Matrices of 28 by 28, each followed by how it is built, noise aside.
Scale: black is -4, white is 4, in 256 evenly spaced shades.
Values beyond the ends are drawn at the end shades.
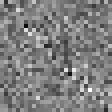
banded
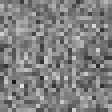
blocks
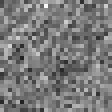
Hankel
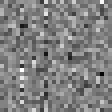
uneven columns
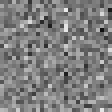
uneven columns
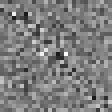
banded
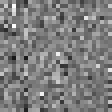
uneven columns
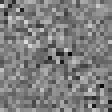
banded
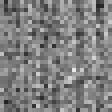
blocks
